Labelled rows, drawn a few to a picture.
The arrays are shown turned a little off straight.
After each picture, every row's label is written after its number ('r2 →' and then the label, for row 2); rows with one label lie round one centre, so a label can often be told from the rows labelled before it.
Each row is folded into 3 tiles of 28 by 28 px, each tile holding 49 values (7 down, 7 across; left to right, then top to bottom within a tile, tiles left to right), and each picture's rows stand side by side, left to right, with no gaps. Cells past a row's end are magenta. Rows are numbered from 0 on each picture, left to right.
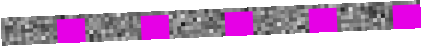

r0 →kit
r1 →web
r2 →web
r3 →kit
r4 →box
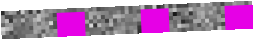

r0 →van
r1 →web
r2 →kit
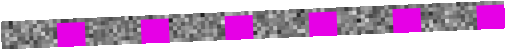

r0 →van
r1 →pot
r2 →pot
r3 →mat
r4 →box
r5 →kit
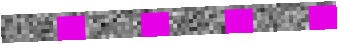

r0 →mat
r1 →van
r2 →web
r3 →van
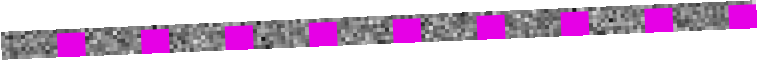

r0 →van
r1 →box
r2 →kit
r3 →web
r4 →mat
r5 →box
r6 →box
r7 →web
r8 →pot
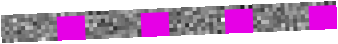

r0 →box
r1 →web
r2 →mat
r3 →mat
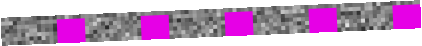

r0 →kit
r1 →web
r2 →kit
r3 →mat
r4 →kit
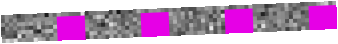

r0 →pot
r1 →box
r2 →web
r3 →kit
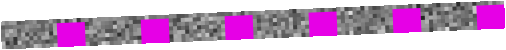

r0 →pot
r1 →web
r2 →mat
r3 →box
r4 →box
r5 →van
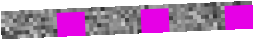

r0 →web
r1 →kit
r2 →box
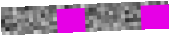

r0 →pot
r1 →mat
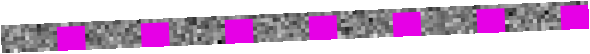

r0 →box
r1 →pot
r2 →box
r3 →box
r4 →pot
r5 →kit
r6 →mat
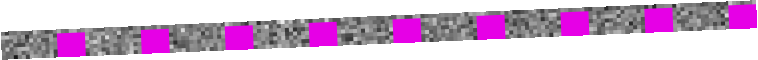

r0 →web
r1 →box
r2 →pot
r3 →box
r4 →pot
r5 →web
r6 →kit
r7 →van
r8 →pot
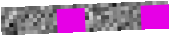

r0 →web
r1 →van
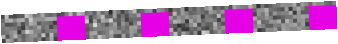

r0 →kit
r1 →box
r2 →pot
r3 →web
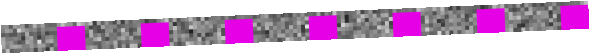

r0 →kit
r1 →van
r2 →van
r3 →pot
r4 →van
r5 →van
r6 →van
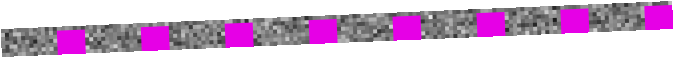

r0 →mat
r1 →pot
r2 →pot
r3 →box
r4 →mat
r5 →kit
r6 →mat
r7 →pot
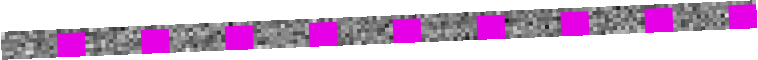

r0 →box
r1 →van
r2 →van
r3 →pot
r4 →web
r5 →kit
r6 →kit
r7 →van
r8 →pot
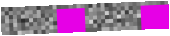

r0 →van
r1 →web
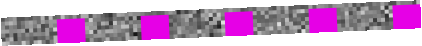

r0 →pot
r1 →web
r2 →mat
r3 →kit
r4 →pot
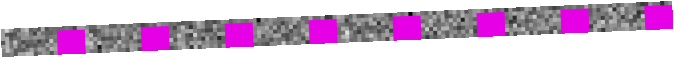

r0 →van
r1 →van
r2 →box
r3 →web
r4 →mat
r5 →web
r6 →kit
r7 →mat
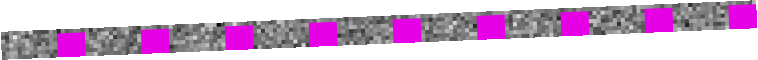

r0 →box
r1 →mat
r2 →mat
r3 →kit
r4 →pot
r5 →van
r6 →box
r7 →web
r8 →pot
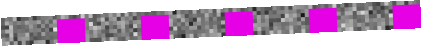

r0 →pot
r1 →van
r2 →web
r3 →van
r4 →box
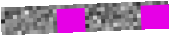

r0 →van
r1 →mat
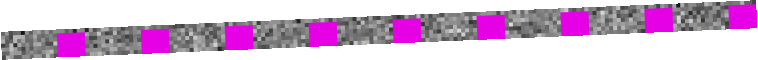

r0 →mat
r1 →box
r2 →box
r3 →web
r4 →van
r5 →kit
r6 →pot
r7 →box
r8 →web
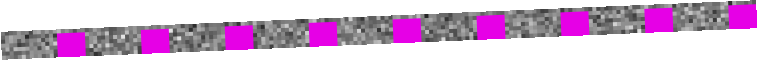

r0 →web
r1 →web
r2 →box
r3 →mat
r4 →pot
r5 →web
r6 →box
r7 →kit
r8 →box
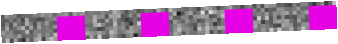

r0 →pot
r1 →box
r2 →mat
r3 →van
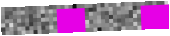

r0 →mat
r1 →van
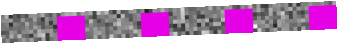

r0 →kit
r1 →van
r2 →pot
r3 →kit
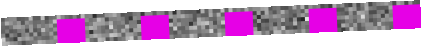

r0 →pot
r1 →box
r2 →web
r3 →pot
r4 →box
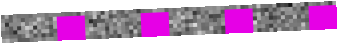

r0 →pot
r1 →kit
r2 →web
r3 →van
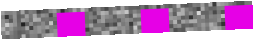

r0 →van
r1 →mat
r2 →web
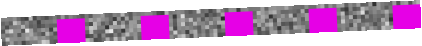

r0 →box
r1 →web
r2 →box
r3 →web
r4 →van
